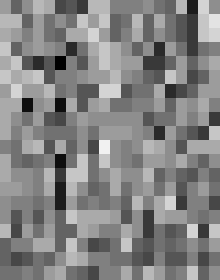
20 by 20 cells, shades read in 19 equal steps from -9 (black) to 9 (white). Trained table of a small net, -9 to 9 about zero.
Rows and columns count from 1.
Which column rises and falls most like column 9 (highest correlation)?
1
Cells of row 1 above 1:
7
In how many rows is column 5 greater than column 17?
11
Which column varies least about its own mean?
13
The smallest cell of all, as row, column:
5, 6
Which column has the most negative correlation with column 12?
15
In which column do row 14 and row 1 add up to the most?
19
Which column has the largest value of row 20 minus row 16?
14
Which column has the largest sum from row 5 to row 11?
10
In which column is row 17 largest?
18
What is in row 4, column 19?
-1
